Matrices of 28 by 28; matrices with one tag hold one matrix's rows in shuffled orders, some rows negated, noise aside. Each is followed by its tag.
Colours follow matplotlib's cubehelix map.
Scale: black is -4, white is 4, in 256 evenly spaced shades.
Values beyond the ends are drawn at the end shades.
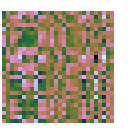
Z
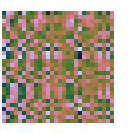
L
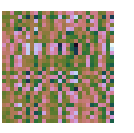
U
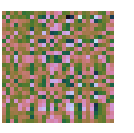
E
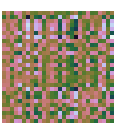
U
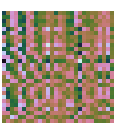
L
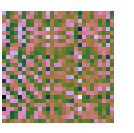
L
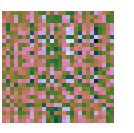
E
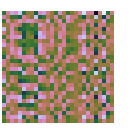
Z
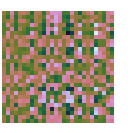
E
